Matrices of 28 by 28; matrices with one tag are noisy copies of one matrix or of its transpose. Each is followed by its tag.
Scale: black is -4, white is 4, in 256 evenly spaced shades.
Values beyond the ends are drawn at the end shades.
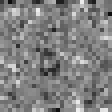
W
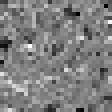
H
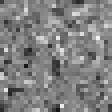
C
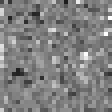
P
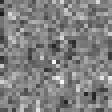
W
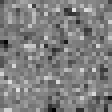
H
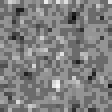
P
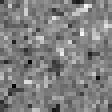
C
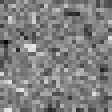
H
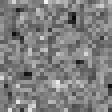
P
